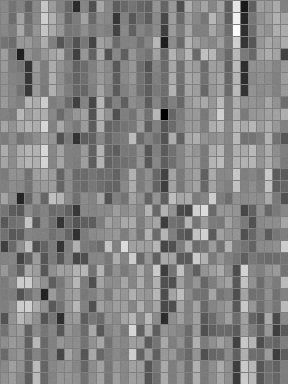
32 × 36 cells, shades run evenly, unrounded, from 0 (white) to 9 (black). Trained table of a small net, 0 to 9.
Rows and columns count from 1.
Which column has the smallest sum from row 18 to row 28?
17
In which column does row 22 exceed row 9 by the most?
6
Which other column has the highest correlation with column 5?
32
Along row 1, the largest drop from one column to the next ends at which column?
30
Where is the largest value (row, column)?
10, 21
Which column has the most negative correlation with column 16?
1
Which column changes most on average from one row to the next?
8
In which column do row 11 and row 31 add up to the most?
19
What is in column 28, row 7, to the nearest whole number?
3
